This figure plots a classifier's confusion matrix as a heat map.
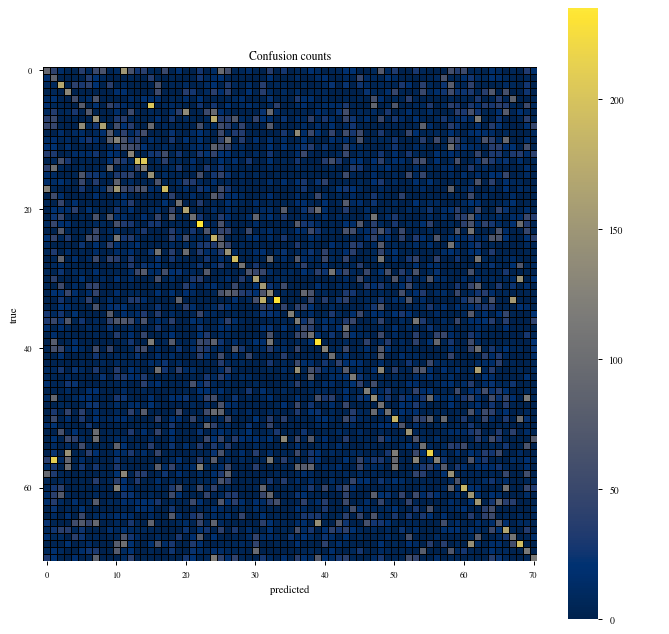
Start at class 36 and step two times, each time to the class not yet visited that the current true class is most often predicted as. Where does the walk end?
34
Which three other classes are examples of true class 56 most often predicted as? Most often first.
1, 53, 32
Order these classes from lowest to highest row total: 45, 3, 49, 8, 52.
45, 52, 3, 49, 8
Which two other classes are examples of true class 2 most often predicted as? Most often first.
58, 16
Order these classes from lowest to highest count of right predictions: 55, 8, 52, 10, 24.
10, 52, 8, 24, 55
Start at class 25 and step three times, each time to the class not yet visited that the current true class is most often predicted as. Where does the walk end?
24
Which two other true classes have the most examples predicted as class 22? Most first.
57, 67
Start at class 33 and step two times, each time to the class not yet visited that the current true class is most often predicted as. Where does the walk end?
62
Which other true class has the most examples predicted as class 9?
14
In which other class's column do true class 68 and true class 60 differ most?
61
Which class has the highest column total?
25
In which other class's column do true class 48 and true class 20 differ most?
39
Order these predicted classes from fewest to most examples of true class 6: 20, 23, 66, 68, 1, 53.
53, 68, 1, 23, 66, 20
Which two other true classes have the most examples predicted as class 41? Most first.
29, 13
